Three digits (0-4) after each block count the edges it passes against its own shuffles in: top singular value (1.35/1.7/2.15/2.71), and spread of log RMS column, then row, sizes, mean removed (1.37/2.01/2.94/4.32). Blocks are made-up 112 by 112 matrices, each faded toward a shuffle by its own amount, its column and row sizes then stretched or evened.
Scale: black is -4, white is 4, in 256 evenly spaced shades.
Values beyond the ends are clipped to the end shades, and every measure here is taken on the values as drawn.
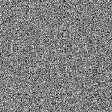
2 1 1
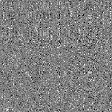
3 2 1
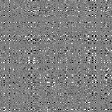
4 3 3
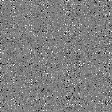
2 2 1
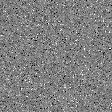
1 0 0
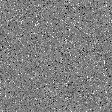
0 1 0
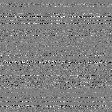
1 0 4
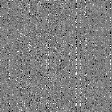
3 3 1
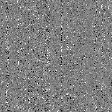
0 3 0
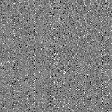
3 2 0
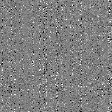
0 3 1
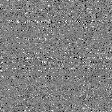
1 1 3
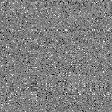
3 1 1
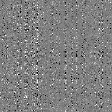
3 3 1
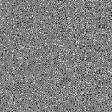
3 1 0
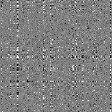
4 3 2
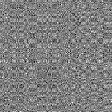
4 0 1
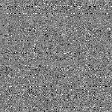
1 2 3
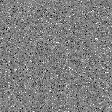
2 0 1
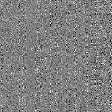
3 3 0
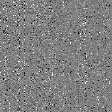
1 3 1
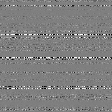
4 0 4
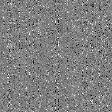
1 3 0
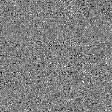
2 1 2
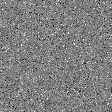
1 0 1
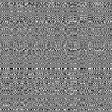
4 0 4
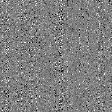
2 3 1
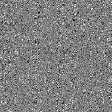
2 2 0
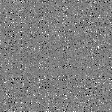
1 2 2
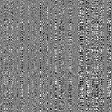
4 4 2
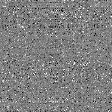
2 1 2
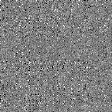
2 2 2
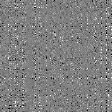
2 3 2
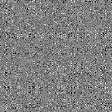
3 2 2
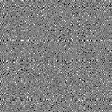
4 1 2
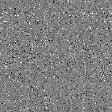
1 1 2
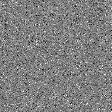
1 1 1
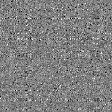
3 1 2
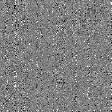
2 3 1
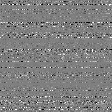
1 0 4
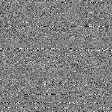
1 0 3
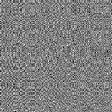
4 2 0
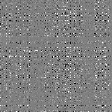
3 3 3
